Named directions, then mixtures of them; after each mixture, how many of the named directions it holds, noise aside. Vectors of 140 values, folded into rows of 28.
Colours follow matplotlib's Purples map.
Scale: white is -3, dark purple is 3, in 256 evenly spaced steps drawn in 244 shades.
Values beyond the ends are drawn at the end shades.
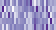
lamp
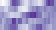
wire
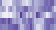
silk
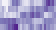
two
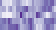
one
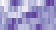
one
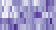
three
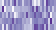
two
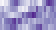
one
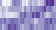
two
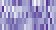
two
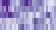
three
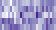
two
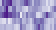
one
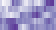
two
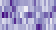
three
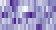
three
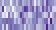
two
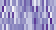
one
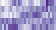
three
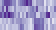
two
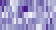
three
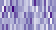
one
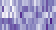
two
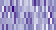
one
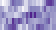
one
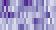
three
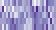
two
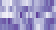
one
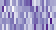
one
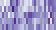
two
